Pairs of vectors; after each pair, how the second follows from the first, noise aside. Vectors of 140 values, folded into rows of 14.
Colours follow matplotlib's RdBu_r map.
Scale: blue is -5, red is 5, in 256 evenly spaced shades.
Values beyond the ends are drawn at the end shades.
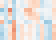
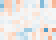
reversed, negated, partly zeroed.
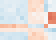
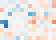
reversed, negated, partly zeroed.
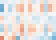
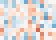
wrapped around, negated.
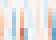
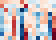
negated, scaled up.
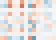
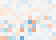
partly zeroed.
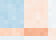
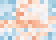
wrapped around.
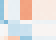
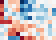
negated, scaled up.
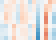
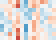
wrapped around, negated.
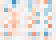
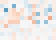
partly zeroed.
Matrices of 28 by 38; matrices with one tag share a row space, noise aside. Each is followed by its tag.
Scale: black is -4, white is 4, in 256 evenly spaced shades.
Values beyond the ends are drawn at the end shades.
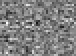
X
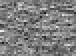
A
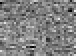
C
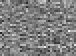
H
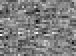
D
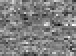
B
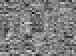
X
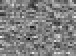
C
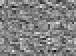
H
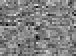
D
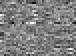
C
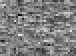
A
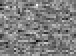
D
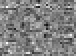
X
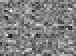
X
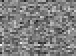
H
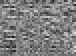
B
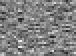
A
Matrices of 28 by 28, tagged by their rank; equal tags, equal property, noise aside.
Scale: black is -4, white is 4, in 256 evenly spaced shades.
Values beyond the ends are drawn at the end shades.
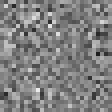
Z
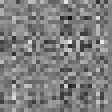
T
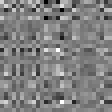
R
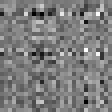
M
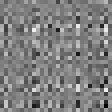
R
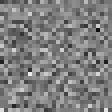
Z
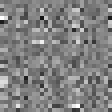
T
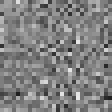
Z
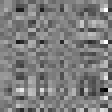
R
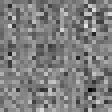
Z
